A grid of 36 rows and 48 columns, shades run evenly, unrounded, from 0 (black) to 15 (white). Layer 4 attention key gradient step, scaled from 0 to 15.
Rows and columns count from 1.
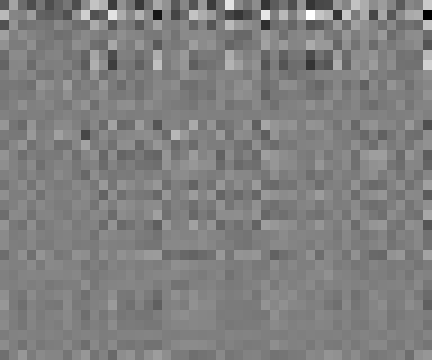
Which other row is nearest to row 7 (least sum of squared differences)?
6
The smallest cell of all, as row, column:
2, 48
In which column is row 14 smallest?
10
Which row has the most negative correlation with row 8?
9
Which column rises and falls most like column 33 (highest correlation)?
24
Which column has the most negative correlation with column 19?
25
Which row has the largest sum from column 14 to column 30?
14
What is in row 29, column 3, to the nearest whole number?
8
